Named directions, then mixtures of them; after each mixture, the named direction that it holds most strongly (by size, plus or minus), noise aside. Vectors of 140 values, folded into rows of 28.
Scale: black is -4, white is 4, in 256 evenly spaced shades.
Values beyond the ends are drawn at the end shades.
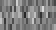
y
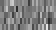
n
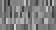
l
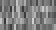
y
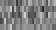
y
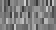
l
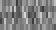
y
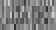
l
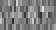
y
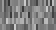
l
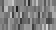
n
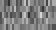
y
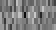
y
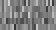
l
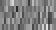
n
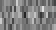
y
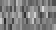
y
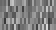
n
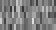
y
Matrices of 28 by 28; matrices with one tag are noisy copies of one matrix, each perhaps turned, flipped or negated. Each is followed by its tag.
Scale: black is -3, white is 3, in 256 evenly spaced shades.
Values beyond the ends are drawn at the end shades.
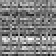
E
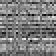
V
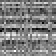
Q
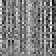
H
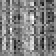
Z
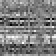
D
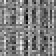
Q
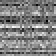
Q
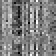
D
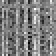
Q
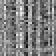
Q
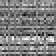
E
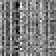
E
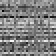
V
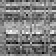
Z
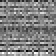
H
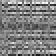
H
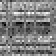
Z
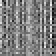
H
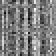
Q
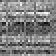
Z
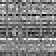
V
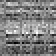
Z
